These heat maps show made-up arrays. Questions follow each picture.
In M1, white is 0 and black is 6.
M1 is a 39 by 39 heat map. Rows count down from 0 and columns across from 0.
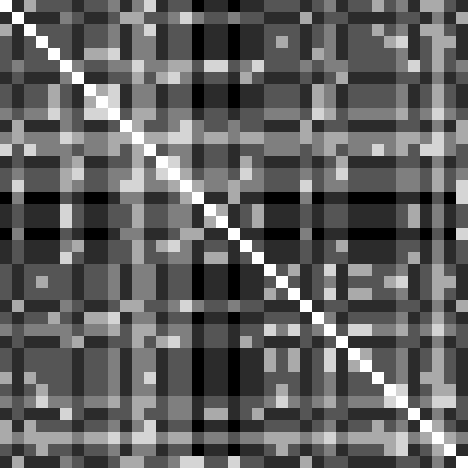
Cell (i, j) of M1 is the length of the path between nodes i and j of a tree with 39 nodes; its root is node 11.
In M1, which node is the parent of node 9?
36
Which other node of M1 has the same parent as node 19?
16
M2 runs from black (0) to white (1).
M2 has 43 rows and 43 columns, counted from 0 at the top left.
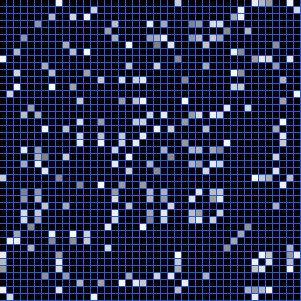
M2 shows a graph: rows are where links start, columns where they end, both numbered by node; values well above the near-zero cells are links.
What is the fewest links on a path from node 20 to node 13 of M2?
6
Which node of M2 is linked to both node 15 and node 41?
node 35
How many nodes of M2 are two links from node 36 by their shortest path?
3
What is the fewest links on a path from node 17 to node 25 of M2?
5
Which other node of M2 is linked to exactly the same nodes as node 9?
node 24
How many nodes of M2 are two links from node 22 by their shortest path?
9
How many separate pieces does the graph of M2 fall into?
2
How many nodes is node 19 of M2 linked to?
5
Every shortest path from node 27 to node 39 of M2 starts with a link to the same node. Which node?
node 5
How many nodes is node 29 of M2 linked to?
5
